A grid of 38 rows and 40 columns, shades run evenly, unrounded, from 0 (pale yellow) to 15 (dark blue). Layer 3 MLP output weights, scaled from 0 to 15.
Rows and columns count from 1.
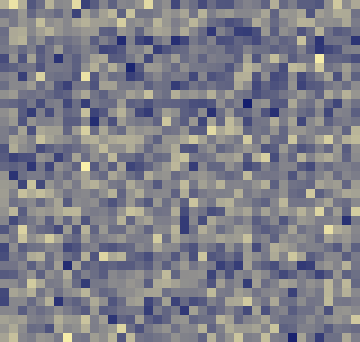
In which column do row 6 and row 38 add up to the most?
36
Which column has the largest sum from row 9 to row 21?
31
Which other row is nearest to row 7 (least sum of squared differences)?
28
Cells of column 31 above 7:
30
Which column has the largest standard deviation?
10
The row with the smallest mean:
16
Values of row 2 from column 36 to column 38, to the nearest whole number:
6 7 5
